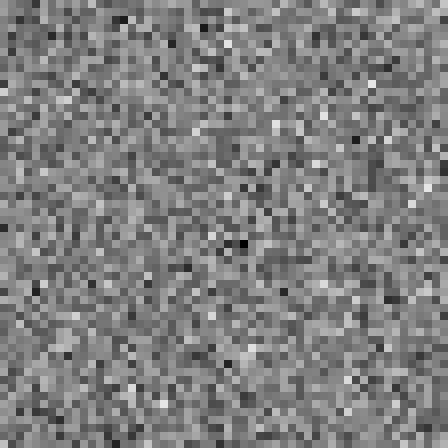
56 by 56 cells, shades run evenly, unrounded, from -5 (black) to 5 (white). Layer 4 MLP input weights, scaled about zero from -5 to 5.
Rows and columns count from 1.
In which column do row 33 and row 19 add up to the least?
56
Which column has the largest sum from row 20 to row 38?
54
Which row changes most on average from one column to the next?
49
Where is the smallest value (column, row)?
31, 31
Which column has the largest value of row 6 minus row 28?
29
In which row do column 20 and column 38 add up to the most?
17
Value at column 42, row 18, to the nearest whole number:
0
